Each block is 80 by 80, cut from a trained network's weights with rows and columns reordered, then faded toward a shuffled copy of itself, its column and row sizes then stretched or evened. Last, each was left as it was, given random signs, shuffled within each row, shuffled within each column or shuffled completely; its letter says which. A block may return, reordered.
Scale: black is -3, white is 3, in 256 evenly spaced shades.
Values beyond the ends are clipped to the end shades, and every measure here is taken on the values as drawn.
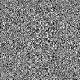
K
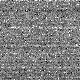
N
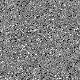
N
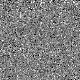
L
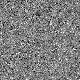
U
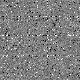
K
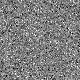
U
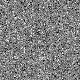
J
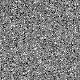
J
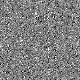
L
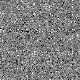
L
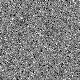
U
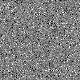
N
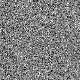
J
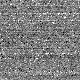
N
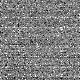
K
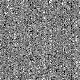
J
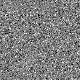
N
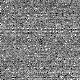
K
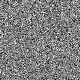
U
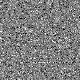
N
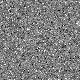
U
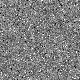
U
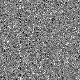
J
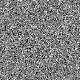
N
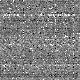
K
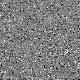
L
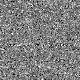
N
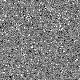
U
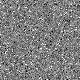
U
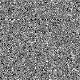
L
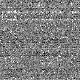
K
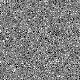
K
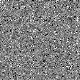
L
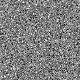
J
